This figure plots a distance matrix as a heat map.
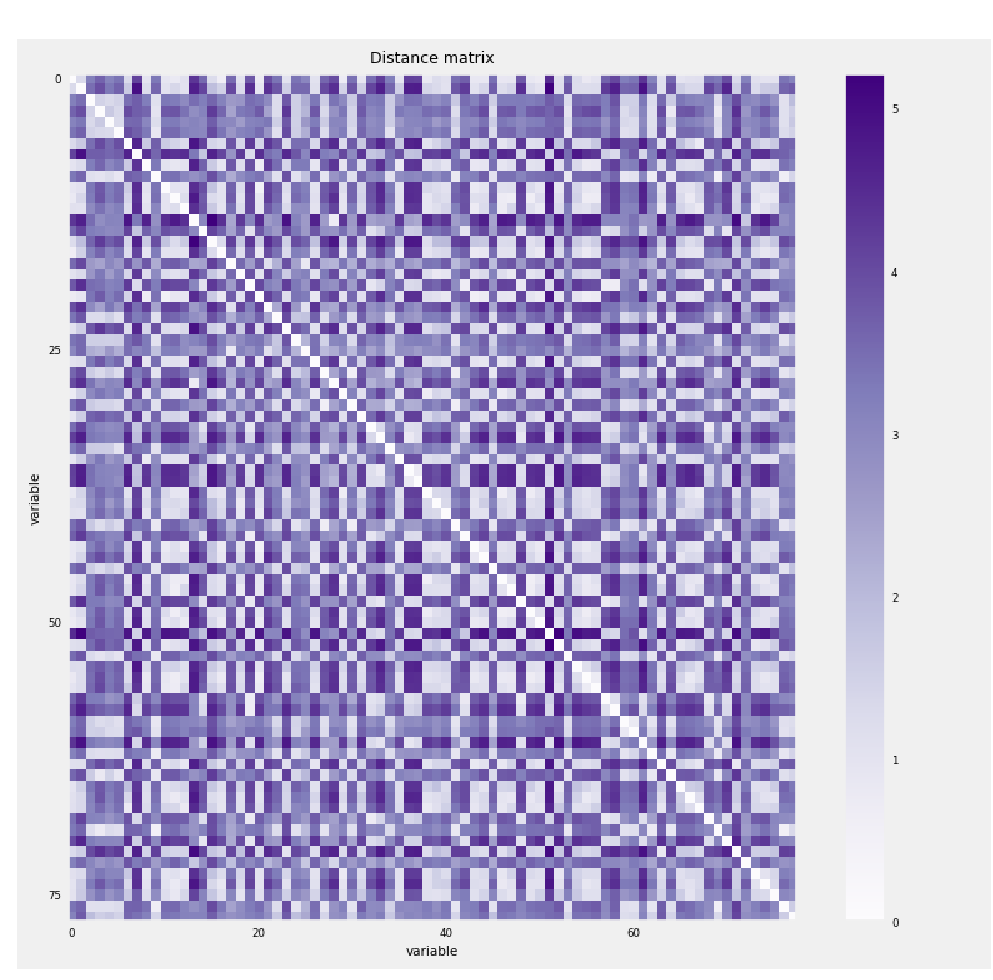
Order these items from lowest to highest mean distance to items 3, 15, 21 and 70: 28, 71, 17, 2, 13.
17, 2, 28, 13, 71
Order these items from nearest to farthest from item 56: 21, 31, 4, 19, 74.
74, 31, 4, 19, 21
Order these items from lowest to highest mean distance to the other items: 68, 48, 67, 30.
67, 30, 68, 48
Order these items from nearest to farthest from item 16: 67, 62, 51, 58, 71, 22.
67, 71, 62, 22, 58, 51
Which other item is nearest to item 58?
19
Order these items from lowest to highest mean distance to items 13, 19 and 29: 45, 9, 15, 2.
45, 9, 2, 15
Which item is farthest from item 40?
51
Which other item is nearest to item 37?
36
